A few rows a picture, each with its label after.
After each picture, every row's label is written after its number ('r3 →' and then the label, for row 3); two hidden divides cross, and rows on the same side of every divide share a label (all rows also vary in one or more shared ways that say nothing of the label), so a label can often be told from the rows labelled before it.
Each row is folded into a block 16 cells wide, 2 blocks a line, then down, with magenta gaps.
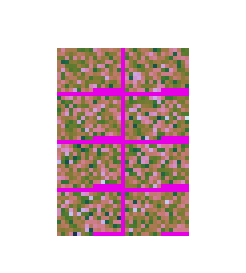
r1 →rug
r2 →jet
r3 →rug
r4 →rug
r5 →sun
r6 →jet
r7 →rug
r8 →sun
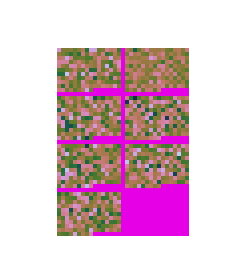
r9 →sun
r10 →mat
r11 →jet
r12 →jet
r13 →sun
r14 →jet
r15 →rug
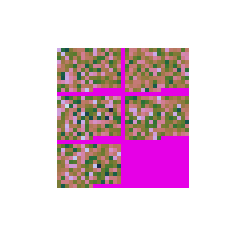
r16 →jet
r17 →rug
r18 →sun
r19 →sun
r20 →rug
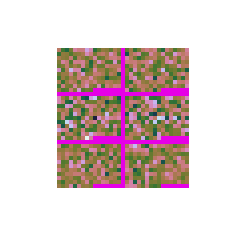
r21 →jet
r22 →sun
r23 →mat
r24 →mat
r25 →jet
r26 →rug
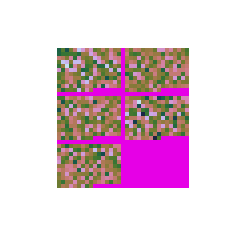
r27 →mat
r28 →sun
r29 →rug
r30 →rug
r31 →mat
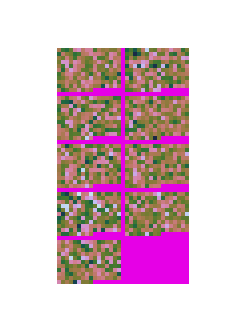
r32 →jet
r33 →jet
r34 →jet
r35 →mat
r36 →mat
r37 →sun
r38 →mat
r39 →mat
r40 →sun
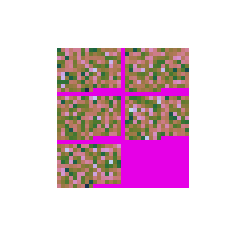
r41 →mat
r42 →sun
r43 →sun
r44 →sun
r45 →mat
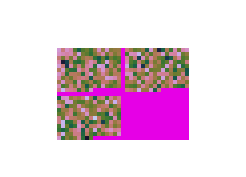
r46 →jet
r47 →jet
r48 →sun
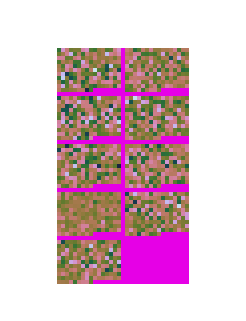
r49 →sun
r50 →mat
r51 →jet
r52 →jet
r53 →sun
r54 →rug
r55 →jet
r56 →sun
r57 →rug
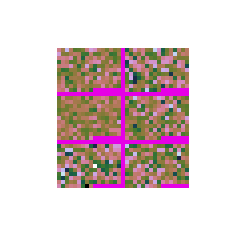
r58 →sun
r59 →mat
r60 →sun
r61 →sun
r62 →sun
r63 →jet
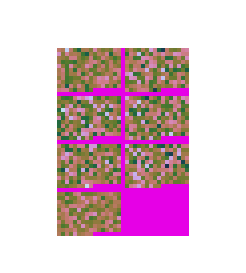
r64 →sun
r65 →rug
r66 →mat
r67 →sun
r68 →sun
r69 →jet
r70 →mat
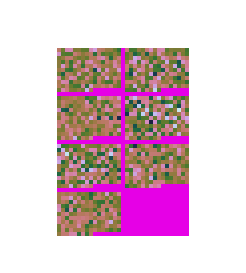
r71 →rug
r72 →rug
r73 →rug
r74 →mat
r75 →rug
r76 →mat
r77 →jet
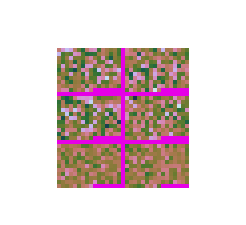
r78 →mat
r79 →mat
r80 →rug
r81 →mat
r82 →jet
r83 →mat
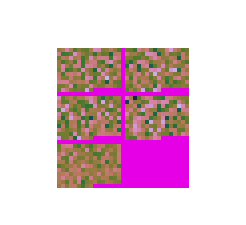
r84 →rug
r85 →jet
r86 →mat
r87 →jet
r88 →rug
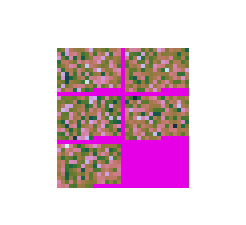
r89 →mat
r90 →mat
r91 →mat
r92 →jet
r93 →sun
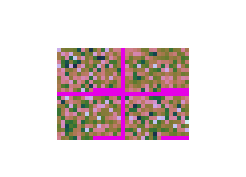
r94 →jet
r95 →mat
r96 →sun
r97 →mat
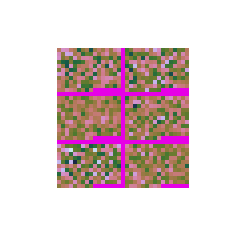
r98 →mat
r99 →rug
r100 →jet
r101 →mat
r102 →mat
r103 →mat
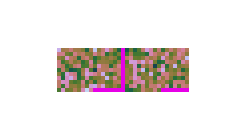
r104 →mat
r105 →sun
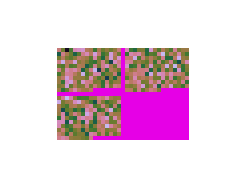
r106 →jet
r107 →mat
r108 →jet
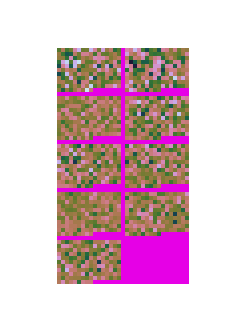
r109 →mat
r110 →rug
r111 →rug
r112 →mat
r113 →rug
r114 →mat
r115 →sun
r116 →rug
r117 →mat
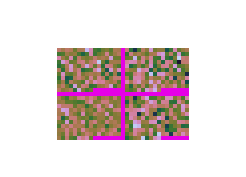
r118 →mat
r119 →jet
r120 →sun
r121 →jet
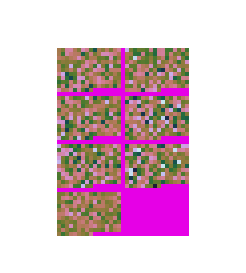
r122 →jet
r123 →mat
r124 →jet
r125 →mat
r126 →sun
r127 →sun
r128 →jet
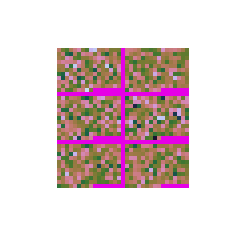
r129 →sun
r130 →mat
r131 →sun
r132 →jet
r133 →rug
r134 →mat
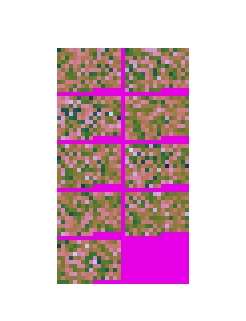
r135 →rug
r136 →rug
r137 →mat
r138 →rug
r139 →rug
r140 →sun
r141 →mat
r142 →mat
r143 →rug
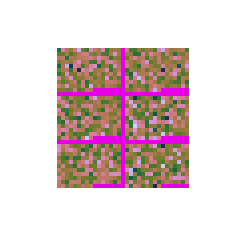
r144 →sun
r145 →rug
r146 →sun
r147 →mat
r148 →mat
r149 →mat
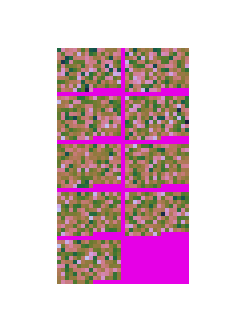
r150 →jet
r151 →rug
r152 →mat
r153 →mat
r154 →jet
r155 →rug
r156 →sun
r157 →jet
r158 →jet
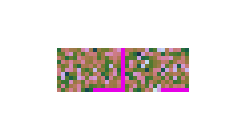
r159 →jet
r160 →mat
